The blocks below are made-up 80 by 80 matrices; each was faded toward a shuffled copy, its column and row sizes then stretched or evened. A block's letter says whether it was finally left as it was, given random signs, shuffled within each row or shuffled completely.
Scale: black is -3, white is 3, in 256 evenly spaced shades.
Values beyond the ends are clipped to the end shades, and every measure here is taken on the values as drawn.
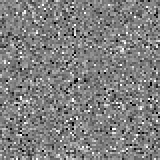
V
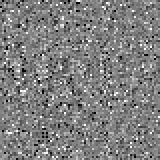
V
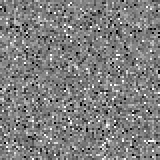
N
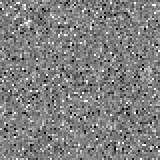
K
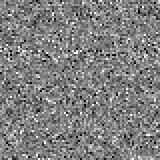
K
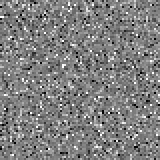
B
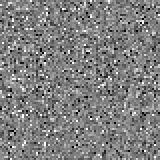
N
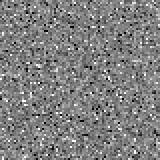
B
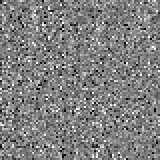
V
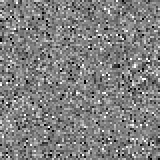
V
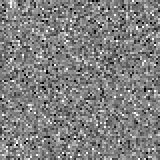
B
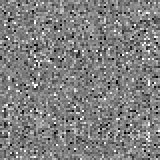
V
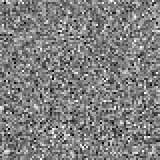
K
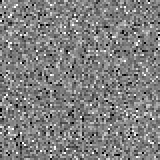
V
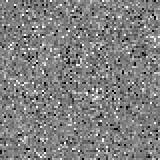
N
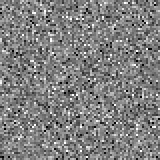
K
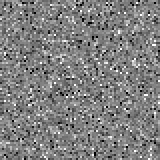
B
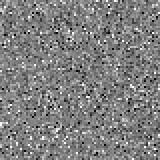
K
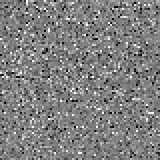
K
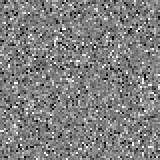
B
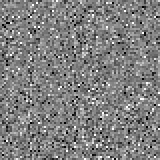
V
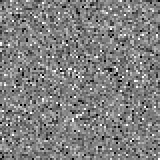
K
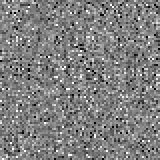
V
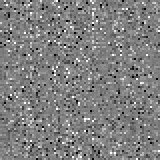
V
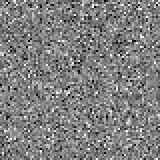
V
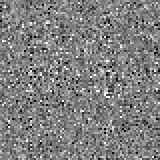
N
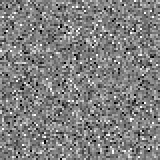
B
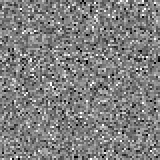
K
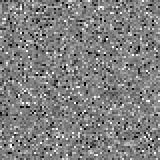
K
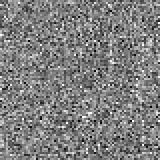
V
